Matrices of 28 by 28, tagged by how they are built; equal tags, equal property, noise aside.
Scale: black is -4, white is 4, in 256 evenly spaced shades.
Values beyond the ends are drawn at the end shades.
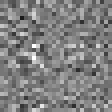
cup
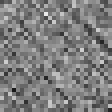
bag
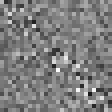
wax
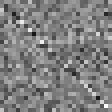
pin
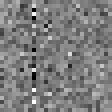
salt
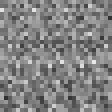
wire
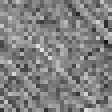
bag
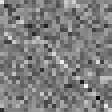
pin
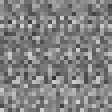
wire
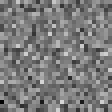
wire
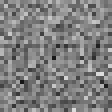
wire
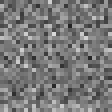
wire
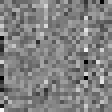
salt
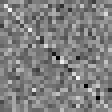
pin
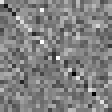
pin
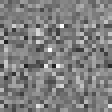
cup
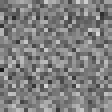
wire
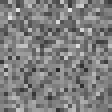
wire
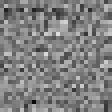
cup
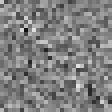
wax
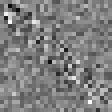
wax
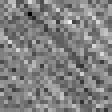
bag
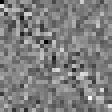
wax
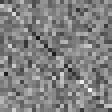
pin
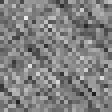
bag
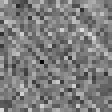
bag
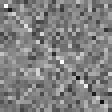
pin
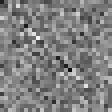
pin
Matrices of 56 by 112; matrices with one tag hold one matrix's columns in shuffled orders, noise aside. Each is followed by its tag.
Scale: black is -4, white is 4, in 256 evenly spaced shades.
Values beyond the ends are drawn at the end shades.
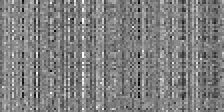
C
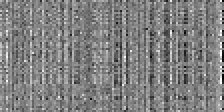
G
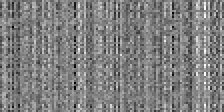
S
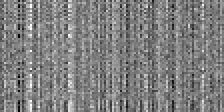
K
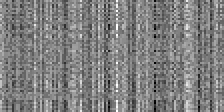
K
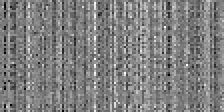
S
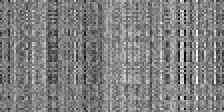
G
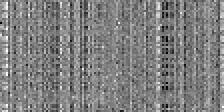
S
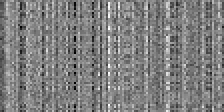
S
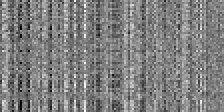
K
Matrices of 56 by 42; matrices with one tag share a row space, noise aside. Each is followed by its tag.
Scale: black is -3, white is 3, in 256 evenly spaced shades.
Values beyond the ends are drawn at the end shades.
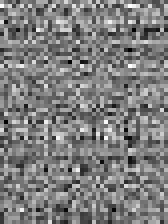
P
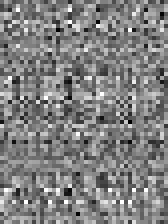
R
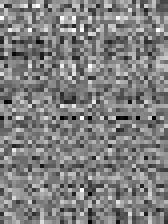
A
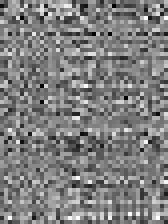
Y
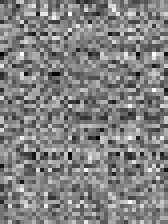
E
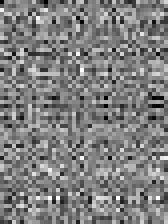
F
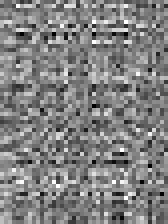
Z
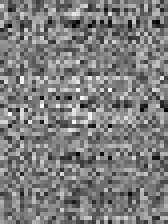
Y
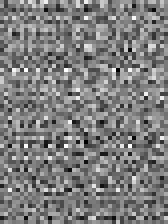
R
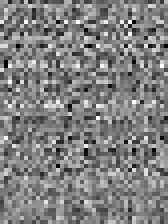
R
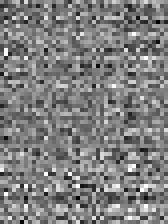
P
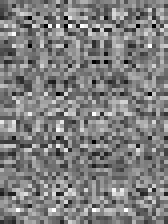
Z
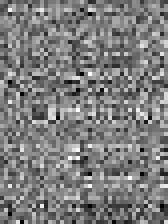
Y
